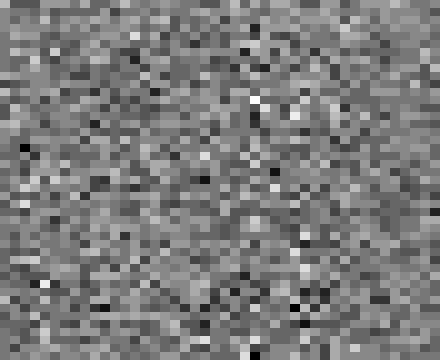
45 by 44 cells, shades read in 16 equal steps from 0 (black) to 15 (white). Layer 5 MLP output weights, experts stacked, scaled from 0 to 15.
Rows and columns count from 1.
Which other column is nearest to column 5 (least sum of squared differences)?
41
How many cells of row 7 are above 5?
34
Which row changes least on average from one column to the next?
2
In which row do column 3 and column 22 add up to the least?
19
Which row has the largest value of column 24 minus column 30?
39
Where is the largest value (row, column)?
13, 26
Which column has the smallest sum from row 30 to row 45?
33
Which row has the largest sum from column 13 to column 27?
43
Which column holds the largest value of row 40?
4
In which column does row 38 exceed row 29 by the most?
30
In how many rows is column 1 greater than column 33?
17
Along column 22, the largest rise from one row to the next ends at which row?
18
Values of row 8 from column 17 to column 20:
10 6 7 7
